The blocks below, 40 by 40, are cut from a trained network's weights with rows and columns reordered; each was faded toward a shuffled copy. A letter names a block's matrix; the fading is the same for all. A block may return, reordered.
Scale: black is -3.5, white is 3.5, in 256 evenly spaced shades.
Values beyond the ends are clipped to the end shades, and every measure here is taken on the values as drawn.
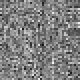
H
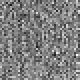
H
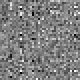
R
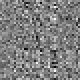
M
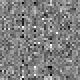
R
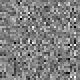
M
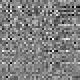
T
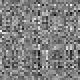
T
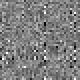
R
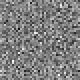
H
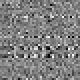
T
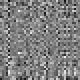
T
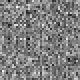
H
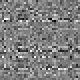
T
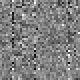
R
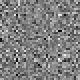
M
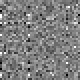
R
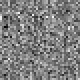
H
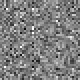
R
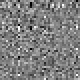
R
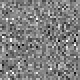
R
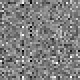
R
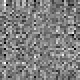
M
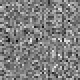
H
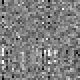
R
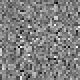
R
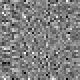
R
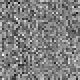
H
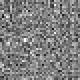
H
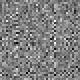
M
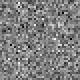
M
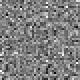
R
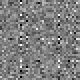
R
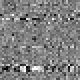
T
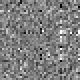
R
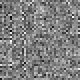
M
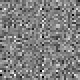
M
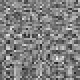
T
